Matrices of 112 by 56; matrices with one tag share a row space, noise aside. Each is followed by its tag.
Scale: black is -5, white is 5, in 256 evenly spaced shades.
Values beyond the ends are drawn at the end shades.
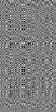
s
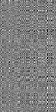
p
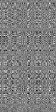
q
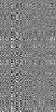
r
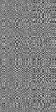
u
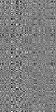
r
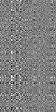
r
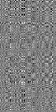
s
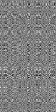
q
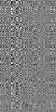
r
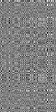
p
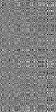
p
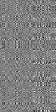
u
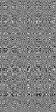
q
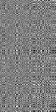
u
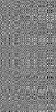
p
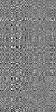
r
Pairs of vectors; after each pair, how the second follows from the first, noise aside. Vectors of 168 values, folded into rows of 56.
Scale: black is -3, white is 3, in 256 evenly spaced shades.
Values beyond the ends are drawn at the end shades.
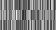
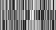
reversed, negated.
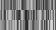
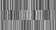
reversed, negated, shrunk.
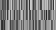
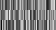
reversed, negated.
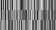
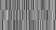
wrapped around, shrunk.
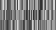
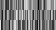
reversed, negated.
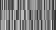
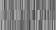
reversed, negated, shrunk.
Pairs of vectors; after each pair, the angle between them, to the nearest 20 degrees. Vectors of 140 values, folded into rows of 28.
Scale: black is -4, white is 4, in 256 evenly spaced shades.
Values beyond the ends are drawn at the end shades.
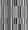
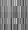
160 degrees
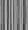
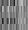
80 degrees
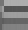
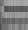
20 degrees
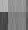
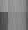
20 degrees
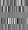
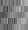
120 degrees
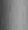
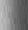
160 degrees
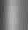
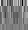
100 degrees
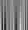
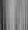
60 degrees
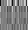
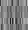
60 degrees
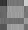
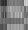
20 degrees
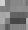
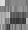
20 degrees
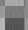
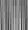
100 degrees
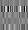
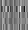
40 degrees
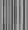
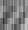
60 degrees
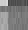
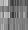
40 degrees
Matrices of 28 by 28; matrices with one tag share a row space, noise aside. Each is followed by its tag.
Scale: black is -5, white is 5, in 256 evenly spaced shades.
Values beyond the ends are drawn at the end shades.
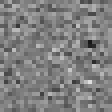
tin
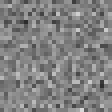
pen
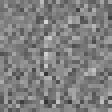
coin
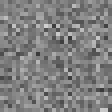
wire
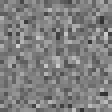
wire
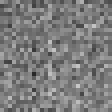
pen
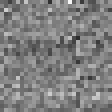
tin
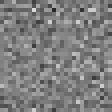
pen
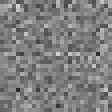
wire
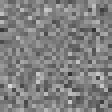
wire
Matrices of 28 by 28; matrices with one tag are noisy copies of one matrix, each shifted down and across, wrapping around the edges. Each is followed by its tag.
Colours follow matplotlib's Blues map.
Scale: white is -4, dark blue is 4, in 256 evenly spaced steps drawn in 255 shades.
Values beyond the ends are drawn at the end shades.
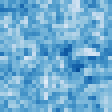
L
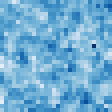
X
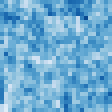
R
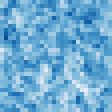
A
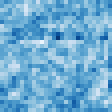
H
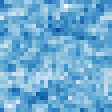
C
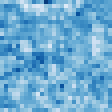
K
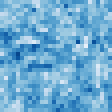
L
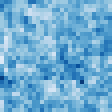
R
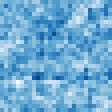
H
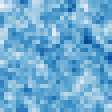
X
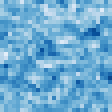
C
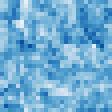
R
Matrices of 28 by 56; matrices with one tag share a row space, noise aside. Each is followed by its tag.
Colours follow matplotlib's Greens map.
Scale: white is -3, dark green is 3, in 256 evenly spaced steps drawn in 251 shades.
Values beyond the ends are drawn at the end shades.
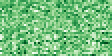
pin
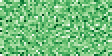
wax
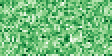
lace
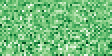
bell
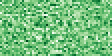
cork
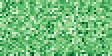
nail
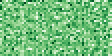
wax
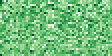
nail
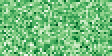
bell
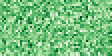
bell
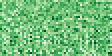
bell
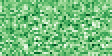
pin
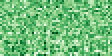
cork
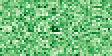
cork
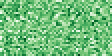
wax
